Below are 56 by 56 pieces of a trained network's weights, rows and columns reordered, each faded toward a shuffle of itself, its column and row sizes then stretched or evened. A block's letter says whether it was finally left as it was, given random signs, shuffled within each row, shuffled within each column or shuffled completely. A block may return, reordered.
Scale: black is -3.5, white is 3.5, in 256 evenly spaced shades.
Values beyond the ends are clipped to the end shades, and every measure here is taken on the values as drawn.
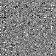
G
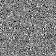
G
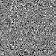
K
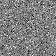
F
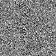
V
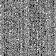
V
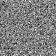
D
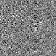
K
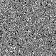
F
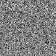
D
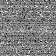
D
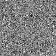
G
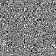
K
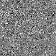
G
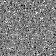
D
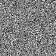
V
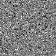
G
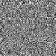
K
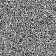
F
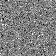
F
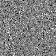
V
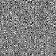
K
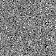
V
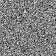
F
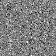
V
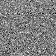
D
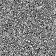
F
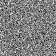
F
